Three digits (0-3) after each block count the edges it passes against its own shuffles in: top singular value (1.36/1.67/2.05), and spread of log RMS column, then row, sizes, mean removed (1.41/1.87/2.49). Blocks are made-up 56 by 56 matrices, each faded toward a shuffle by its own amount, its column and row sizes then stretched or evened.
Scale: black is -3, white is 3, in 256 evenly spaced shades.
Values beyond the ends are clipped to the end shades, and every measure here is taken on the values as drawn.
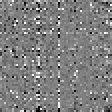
3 3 2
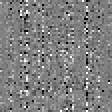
2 3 0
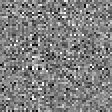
2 1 2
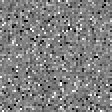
0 0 1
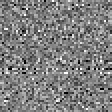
2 0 2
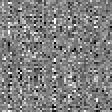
2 3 1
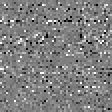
1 0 3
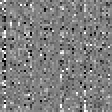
2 3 0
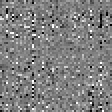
0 3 2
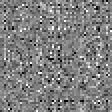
2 2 1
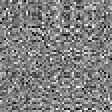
3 0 2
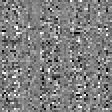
1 3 1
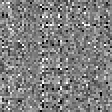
2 3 1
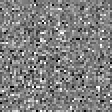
1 1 2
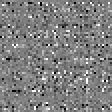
1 1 3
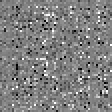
0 3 2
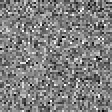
0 0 1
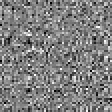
3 1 0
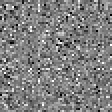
1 2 0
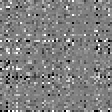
2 3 3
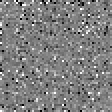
0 2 2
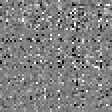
0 2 3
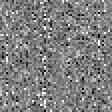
0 3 0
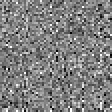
2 2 0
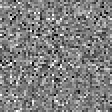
1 1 2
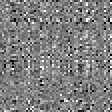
3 2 2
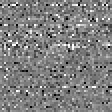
1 0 3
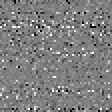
0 0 3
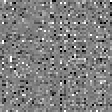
2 2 2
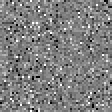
0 1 0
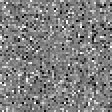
0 1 0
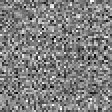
2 1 0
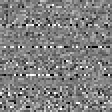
2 0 3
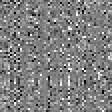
3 3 0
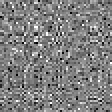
3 1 1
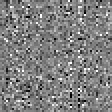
0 3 1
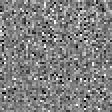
0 2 1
